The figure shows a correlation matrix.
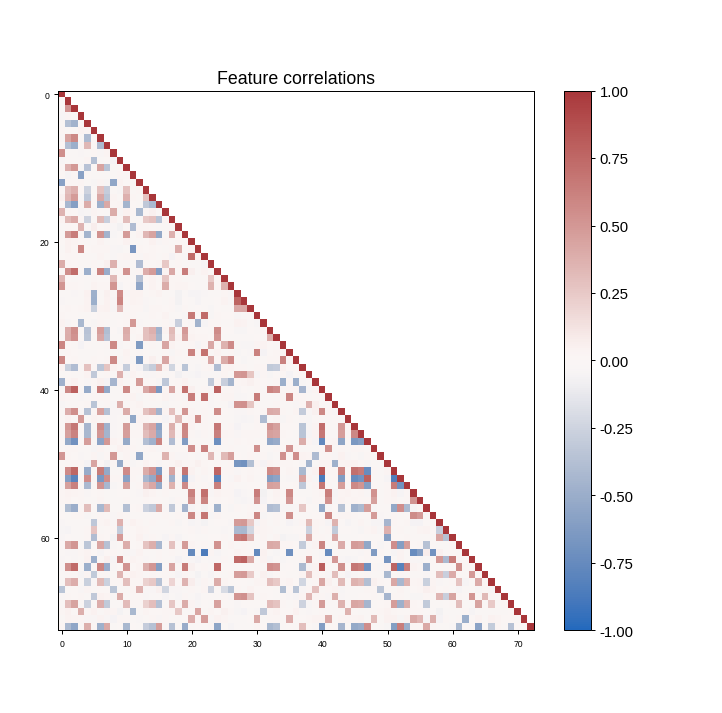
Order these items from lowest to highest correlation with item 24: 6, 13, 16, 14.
16, 13, 14, 6
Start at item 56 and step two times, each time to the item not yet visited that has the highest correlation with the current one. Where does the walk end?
47
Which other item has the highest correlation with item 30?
22
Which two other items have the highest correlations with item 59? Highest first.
50, 5
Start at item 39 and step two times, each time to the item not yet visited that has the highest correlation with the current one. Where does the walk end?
67
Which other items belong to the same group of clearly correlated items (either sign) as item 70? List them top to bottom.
3, 11, 18, 21, 31, 44
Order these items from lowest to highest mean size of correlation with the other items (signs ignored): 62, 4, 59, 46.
59, 62, 4, 46
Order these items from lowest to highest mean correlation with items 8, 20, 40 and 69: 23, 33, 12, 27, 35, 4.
4, 12, 27, 23, 35, 33
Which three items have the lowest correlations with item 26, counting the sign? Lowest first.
12, 39, 67
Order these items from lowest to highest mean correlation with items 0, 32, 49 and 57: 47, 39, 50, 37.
39, 47, 37, 50
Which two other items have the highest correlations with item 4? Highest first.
52, 47
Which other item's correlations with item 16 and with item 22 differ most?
62
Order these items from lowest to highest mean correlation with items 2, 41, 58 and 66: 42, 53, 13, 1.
42, 13, 1, 53
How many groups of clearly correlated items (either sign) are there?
5
